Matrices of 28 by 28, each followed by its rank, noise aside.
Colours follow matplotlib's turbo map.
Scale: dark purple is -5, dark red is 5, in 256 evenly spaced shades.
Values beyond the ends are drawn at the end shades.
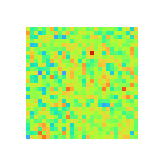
eight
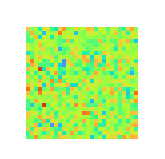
eight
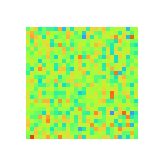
eight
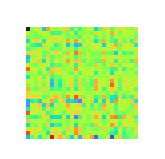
three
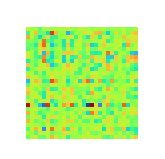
three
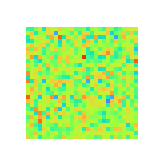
eight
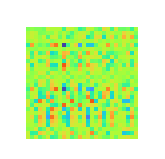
three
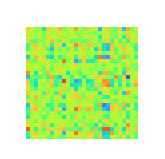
three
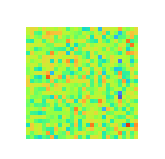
eight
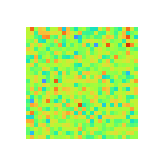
six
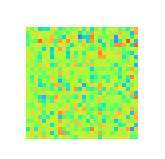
six
